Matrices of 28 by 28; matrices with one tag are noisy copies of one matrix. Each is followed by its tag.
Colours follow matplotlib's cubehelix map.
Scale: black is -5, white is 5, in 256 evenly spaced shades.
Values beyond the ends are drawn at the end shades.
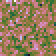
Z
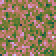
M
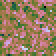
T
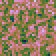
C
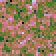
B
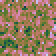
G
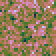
C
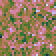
C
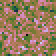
T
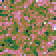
G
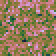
C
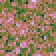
B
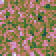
M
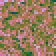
Z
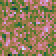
T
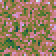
G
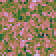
B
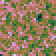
M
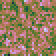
T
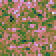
C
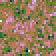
B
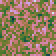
C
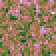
C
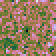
G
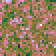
Z
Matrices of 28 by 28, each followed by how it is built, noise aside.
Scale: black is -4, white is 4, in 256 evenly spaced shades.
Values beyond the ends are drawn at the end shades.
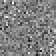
block diagonal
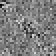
banded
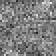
smooth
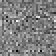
uneven rows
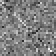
diagonal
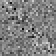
banded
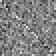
diagonal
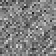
Hankel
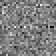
uneven rows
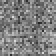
blocks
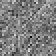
Hankel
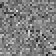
banded
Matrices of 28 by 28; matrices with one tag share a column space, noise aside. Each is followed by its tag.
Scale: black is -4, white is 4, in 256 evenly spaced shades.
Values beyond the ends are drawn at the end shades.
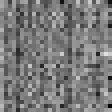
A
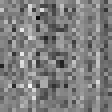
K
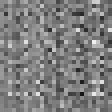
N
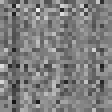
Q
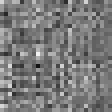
A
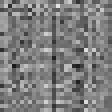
Q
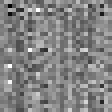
Q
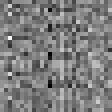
K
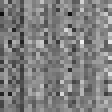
N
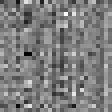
A
